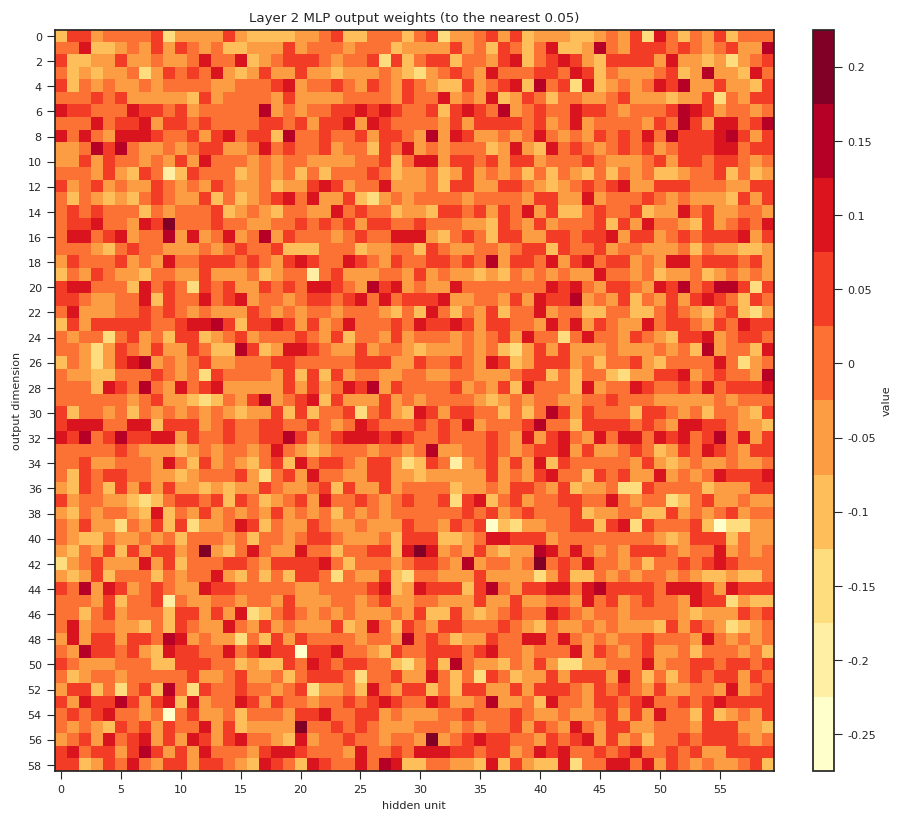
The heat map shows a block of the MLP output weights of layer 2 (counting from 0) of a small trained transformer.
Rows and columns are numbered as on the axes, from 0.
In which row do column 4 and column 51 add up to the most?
44
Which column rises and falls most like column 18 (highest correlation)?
42
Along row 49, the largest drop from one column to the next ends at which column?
20
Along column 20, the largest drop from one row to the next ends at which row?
49
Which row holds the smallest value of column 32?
0
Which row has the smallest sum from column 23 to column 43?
43
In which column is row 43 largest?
13
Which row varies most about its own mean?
39
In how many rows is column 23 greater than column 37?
25
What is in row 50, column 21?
0.1
